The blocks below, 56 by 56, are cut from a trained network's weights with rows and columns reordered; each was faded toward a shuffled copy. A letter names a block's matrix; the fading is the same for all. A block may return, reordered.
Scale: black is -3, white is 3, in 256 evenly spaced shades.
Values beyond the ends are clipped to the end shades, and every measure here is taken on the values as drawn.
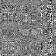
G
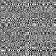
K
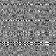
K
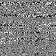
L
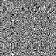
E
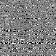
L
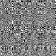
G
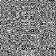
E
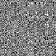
E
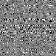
L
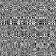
K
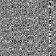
G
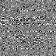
L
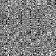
E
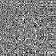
E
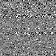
L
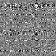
L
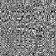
E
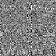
G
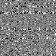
L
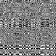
K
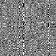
G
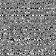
L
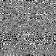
L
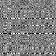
K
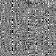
G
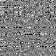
L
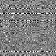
K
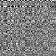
K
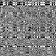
K
